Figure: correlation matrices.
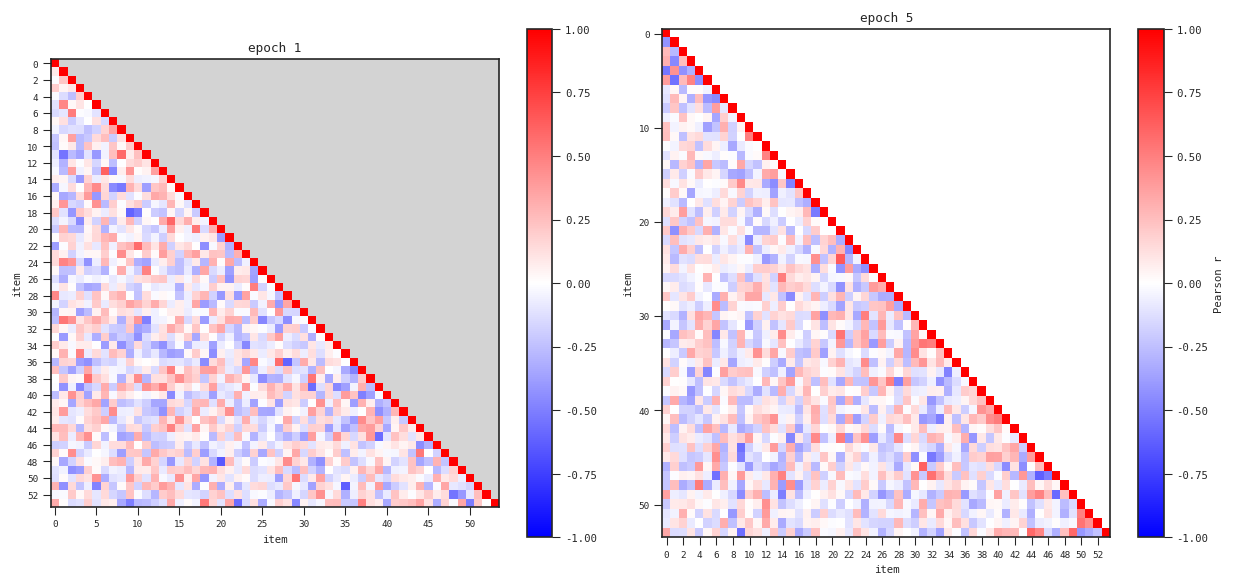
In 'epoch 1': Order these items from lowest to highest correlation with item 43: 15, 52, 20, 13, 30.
20, 52, 30, 13, 15
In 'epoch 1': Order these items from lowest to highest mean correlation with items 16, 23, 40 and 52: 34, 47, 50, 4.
34, 47, 50, 4
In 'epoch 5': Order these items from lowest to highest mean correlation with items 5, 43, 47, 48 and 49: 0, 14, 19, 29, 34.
29, 19, 14, 0, 34
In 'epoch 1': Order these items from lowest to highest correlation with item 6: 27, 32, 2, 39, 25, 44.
25, 32, 44, 27, 39, 2
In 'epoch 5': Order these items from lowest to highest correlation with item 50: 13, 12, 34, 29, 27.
27, 29, 13, 34, 12
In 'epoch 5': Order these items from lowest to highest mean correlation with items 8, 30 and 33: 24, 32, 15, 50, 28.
15, 50, 28, 32, 24
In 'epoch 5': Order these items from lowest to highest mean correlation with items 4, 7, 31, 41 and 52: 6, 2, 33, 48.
2, 6, 33, 48
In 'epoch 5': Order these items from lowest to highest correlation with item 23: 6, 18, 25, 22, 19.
22, 25, 6, 18, 19
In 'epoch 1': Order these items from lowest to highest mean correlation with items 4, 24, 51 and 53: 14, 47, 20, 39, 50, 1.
50, 20, 1, 39, 47, 14
